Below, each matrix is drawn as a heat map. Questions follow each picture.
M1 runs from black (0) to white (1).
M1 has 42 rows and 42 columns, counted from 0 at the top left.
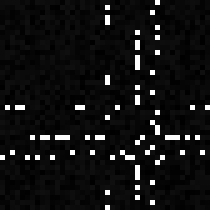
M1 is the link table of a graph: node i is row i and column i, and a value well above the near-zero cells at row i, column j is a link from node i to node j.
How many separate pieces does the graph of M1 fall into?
4
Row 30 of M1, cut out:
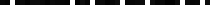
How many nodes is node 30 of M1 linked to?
7
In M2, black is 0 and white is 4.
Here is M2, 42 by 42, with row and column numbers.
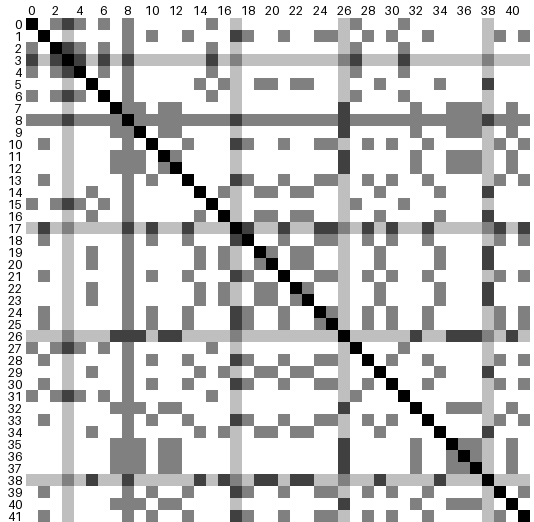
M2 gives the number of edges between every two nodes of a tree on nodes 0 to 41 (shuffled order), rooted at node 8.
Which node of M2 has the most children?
17
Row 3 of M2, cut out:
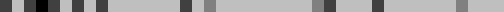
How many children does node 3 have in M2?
7
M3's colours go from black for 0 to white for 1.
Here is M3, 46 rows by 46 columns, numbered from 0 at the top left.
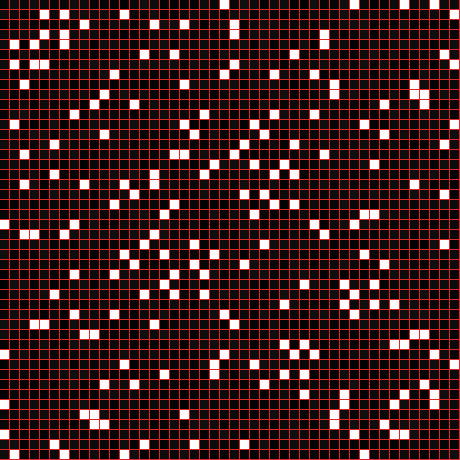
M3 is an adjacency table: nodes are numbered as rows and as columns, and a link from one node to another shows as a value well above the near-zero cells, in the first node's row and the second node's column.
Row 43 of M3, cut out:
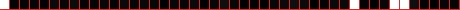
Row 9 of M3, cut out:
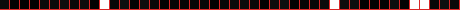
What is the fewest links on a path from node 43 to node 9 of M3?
7
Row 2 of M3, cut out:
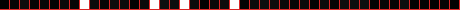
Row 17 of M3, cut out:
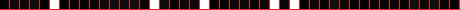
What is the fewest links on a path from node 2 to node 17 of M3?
2
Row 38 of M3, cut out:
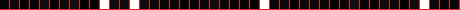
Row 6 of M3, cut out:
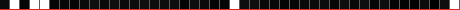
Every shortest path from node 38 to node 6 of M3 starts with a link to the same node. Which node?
node 42
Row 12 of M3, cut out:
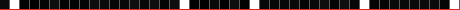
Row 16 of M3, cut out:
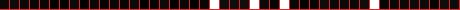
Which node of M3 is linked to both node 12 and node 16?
node 25
